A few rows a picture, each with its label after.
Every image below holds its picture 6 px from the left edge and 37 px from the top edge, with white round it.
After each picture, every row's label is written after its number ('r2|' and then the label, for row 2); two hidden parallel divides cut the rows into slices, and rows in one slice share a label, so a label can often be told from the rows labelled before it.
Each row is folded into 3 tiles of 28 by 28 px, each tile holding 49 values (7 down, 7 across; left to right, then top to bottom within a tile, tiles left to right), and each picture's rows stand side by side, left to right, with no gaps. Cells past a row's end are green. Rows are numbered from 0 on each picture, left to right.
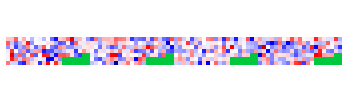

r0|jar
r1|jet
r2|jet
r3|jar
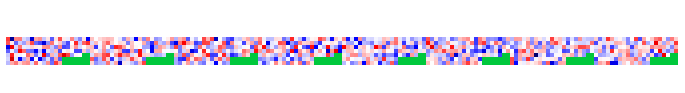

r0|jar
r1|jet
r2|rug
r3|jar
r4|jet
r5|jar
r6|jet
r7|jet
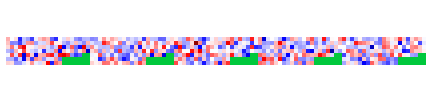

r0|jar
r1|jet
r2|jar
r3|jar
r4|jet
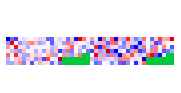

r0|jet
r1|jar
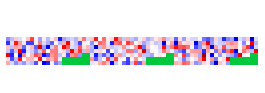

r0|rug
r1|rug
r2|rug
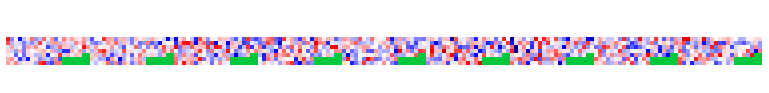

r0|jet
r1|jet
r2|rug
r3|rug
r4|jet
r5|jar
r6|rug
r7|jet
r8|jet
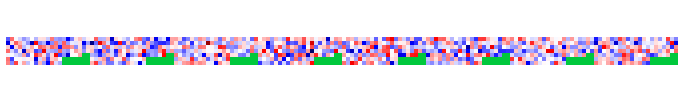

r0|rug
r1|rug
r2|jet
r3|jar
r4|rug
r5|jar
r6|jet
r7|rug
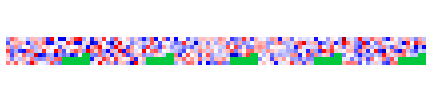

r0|rug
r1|rug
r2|rug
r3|jet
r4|jar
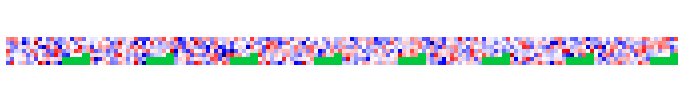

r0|rug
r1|rug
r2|jar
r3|rug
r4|jet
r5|jet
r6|rug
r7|jet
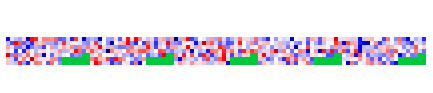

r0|rug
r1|rug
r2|rug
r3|jet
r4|rug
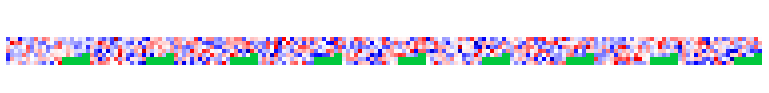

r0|jet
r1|rug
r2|jar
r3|rug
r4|jar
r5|rug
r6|jar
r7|jet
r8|jar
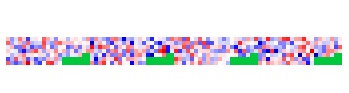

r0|jet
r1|rug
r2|jet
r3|rug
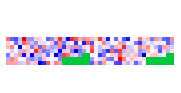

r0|jar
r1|jet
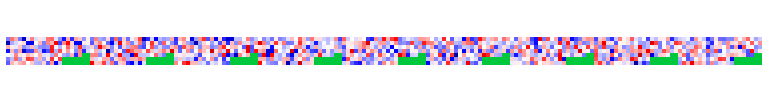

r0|rug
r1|rug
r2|rug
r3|jar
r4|jar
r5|jar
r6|jet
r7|rug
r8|jet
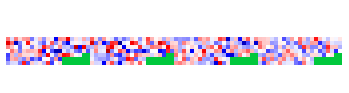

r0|jar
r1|jar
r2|rug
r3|jet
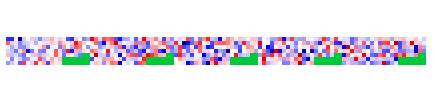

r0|jet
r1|jar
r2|jar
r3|jar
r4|jar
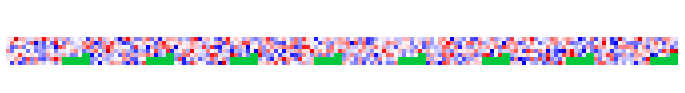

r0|jet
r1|jar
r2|jar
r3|rug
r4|jet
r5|jar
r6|jar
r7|rug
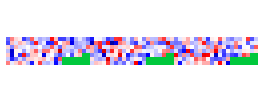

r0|rug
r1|rug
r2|rug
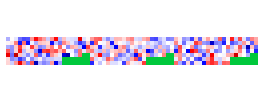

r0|rug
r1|jet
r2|jar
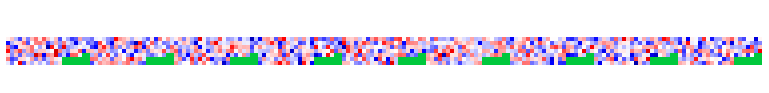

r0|rug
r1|rug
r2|rug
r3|rug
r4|jar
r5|jet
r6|rug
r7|rug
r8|rug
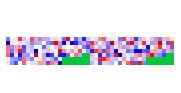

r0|rug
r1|jar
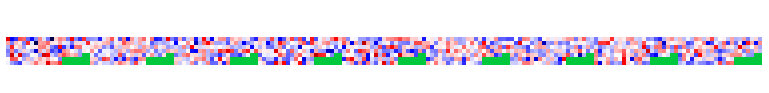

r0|jar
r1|jet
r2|rug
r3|jar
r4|jar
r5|jet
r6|jet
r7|rug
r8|jar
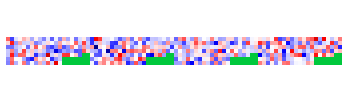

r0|jar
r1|rug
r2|jet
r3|jar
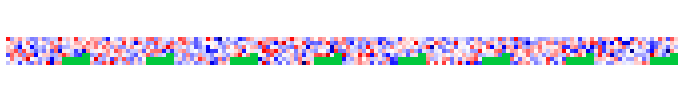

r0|jar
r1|jet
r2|jet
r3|jar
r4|jet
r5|rug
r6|jet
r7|jar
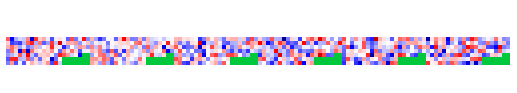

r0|jar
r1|jet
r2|jar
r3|jar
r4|jar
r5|rug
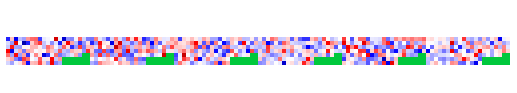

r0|rug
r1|rug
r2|jar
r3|jet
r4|jar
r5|jet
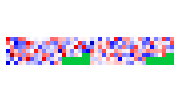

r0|jar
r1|rug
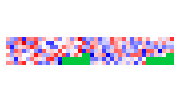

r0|rug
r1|jet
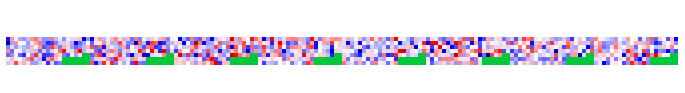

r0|rug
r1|rug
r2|jar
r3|jar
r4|jet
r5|rug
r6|jet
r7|jar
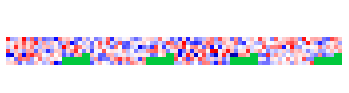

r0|jet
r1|jet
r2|rug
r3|jet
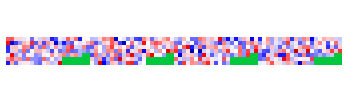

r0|jar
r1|jar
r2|rug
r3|rug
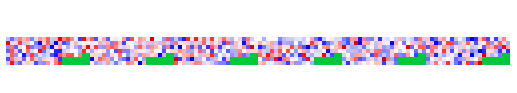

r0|jar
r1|jet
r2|jet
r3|jet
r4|jet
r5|jar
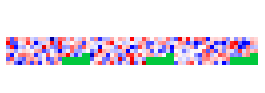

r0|jar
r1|jar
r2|rug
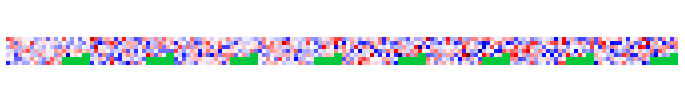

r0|jet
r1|jar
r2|jet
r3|jet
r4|rug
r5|jar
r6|jar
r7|rug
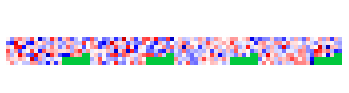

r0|rug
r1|jar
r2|jet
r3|jet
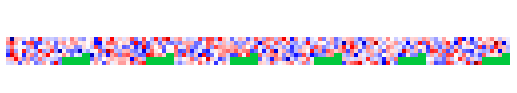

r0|jar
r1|jar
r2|rug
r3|rug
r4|rug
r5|jar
